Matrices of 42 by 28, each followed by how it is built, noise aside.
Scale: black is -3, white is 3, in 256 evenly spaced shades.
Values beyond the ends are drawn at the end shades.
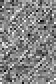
Hankel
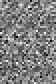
repeating columns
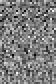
repeating columns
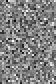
repeating rows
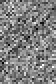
Hankel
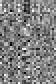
low rank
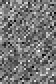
Hankel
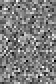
repeating columns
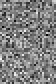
blocks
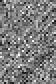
Hankel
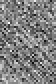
Toeplitz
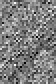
Hankel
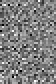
low rank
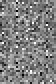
uneven columns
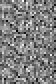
repeating rows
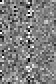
uneven columns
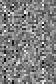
uneven columns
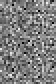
repeating rows
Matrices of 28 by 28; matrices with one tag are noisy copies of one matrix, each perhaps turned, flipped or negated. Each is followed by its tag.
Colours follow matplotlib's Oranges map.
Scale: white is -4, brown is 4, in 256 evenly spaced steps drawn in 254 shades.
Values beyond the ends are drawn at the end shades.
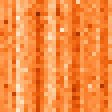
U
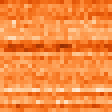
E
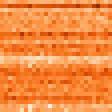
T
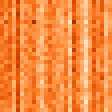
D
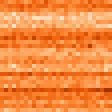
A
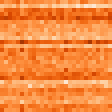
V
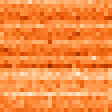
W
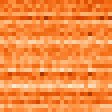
D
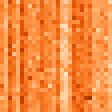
E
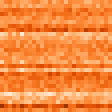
V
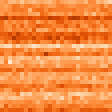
W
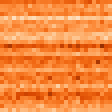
W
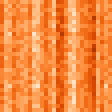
U
